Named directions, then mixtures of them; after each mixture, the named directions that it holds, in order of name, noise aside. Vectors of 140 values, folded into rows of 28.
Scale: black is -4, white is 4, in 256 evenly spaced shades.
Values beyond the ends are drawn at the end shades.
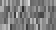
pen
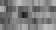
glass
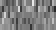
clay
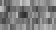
glass, pen.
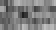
glass.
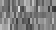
clay, pen.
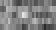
glass.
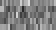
glass, pen.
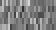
pen.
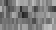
clay, glass.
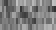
clay, glass.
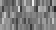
clay.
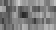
glass.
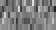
clay.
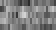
glass, pen.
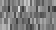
clay, pen.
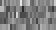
glass, pen.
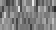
clay.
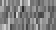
pen.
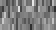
clay.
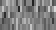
clay.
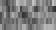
clay, glass.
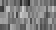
glass, pen.
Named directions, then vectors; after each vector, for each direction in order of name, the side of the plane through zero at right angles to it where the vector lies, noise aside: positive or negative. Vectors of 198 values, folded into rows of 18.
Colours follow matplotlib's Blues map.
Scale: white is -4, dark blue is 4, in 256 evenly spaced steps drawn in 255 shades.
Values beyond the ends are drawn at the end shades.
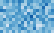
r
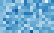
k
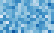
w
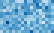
positive, negative, negative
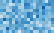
positive, positive, positive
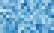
positive, negative, positive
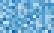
positive, positive, positive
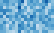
negative, positive, negative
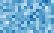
negative, positive, positive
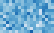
positive, positive, negative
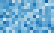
negative, negative, negative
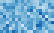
negative, negative, positive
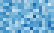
negative, negative, negative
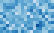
negative, negative, positive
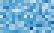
negative, negative, positive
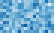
negative, negative, negative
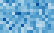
positive, positive, negative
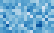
negative, negative, positive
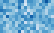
negative, positive, negative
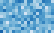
negative, positive, positive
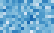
negative, positive, positive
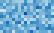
positive, negative, negative
